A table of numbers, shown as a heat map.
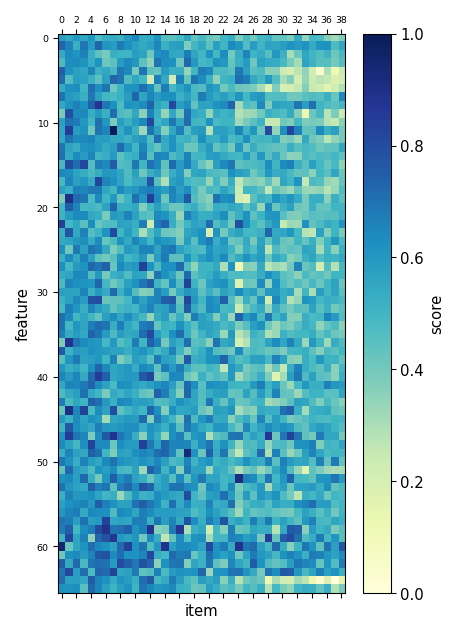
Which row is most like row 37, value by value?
13
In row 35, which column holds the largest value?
12
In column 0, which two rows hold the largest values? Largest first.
60, 22
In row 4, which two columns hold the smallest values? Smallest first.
35, 37
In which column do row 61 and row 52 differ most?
24
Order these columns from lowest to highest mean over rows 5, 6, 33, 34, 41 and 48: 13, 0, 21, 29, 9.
29, 21, 13, 9, 0
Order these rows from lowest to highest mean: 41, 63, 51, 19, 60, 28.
51, 28, 19, 41, 63, 60
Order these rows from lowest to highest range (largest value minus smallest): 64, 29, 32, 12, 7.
7, 12, 32, 29, 64
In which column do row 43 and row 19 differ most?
1
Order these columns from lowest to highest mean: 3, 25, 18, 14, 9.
25, 18, 14, 9, 3
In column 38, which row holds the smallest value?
64
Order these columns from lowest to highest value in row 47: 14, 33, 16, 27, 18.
14, 33, 27, 18, 16
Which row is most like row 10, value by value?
18
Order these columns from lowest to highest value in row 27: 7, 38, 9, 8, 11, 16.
7, 38, 9, 8, 16, 11
